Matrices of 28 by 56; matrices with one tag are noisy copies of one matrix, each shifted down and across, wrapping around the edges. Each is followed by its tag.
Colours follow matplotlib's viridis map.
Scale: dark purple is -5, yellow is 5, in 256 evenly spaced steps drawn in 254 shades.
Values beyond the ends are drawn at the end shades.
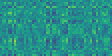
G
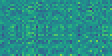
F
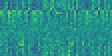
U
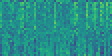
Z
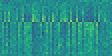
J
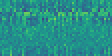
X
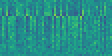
J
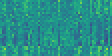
Z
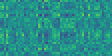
G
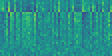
J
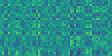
G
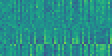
J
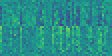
Z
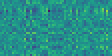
G
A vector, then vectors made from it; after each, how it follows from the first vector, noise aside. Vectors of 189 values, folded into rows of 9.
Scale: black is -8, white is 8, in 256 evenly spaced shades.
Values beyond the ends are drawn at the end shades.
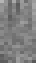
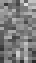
reversed, negated, scaled up.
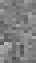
wrapped around.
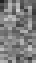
negated, scaled up.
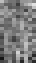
reversed, negated, scaled up.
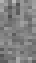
copied.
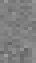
wrapped around, negated, shrunk.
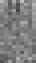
copied.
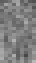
reversed.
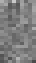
copied.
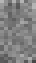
copied.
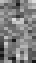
reversed, negated, scaled up.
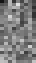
negated, scaled up.
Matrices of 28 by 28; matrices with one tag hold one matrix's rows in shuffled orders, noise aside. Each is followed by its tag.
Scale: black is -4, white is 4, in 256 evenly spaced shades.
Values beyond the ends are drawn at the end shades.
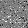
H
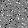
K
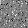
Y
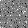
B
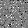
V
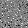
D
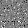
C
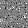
B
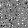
K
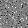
Y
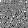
B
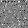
C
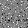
D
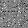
C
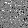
H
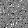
V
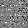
H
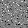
D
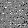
H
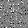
V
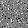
D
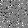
K
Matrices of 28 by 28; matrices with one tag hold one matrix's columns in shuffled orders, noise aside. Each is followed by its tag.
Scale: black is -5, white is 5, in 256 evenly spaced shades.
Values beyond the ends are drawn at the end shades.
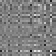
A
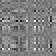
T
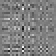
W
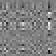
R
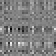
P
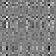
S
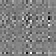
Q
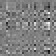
R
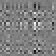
R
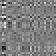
S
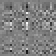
R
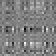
P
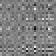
W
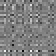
A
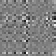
Q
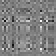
T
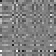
A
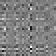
W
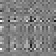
T
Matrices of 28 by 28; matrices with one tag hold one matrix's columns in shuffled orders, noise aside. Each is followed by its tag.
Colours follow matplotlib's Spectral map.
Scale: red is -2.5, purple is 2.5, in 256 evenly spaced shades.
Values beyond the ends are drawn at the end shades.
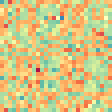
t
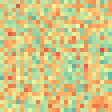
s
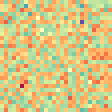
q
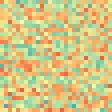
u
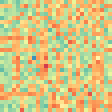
s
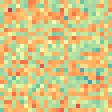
u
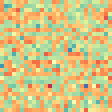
u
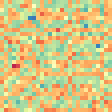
u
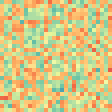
t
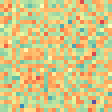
q
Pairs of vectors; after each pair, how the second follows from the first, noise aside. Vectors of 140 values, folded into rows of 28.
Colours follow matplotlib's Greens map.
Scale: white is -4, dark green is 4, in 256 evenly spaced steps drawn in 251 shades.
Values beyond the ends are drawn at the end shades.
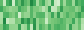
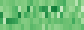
negated, partly zeroed.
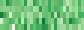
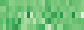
reversed, negated, partly zeroed.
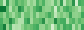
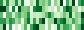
scaled up.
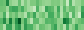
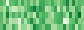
negated.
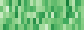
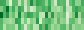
negated.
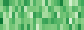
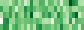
negated.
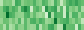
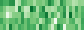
negated.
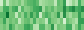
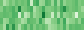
reversed, negated, partly zeroed.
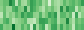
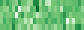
wrapped around, negated, partly zeroed.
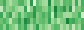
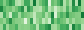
negated.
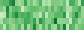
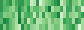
wrapped around.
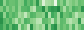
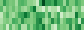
negated.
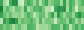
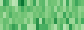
negated, partly zeroed.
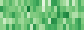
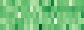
reversed, negated, partly zeroed.
